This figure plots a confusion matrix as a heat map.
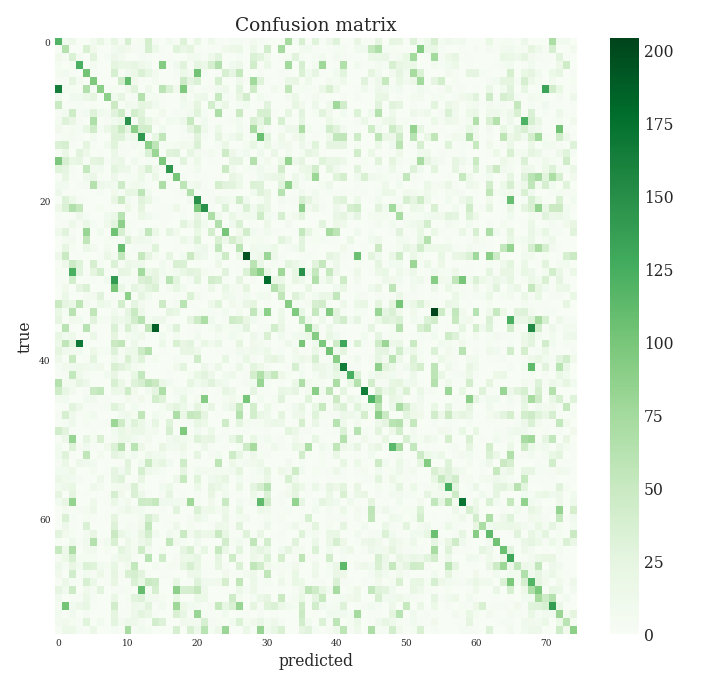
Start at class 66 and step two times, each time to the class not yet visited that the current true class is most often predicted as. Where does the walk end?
68
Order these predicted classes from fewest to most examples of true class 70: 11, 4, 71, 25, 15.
15, 4, 11, 25, 71
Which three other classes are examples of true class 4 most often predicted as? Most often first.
20, 51, 26
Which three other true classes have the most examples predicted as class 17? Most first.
69, 71, 47
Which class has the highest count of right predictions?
27
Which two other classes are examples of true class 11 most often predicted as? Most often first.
72, 51
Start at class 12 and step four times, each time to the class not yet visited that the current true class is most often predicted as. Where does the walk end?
13
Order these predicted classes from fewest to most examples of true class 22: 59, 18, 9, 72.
18, 72, 59, 9
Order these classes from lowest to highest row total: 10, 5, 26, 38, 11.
26, 5, 10, 11, 38
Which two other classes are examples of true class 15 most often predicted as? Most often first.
0, 33
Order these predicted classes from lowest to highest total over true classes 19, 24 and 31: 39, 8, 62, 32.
39, 32, 62, 8
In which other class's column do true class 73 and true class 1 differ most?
52
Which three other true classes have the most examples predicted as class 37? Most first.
44, 17, 30
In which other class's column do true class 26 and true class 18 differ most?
33
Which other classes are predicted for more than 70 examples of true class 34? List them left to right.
30, 39, 46, 54
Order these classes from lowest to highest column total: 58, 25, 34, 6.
6, 25, 58, 34
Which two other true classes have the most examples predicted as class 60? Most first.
62, 27
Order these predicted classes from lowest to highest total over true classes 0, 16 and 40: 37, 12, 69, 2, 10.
69, 12, 2, 10, 37
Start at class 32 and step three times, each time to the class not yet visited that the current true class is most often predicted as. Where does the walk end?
30
